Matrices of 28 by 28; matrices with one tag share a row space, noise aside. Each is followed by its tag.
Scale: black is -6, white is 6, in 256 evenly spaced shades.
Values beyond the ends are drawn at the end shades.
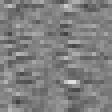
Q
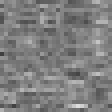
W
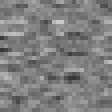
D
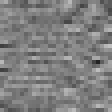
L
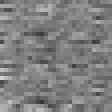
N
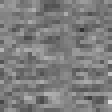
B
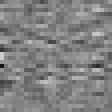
N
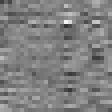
L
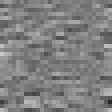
D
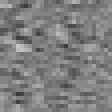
Q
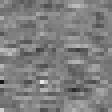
W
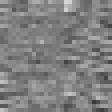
L
